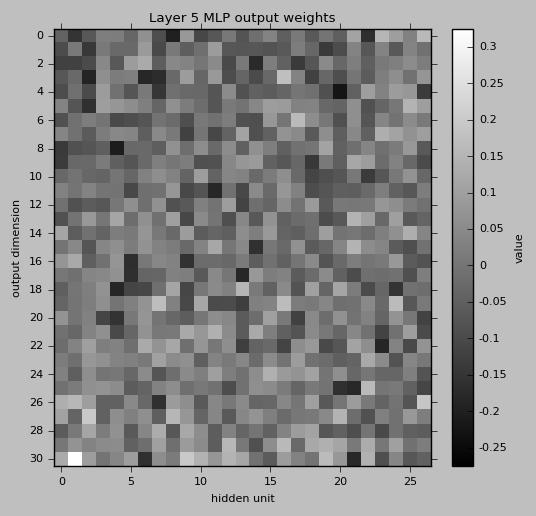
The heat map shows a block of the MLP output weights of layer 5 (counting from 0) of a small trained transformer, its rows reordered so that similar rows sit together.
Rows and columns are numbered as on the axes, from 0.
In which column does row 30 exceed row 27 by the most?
1
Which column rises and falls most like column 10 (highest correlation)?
7
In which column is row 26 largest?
26
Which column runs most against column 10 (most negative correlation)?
23
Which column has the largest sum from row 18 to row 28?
2
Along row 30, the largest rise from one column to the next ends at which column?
22
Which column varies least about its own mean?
3
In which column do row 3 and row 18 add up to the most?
16
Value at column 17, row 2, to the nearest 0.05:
-0.15
